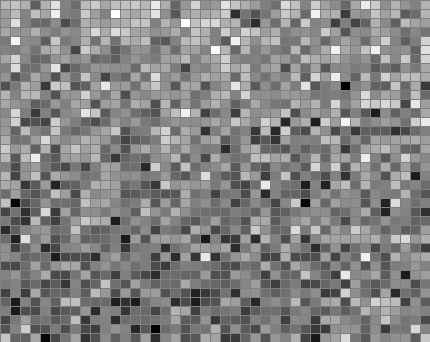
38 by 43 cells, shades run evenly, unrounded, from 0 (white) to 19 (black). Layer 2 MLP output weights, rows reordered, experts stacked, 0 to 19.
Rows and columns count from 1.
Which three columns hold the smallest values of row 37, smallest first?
42, 3, 22
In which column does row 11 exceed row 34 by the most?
38
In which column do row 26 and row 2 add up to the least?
32
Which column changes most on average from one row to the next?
35
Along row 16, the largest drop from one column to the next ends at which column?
29
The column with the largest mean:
13
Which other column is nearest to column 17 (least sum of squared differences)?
1
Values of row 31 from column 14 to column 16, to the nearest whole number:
12 14 16
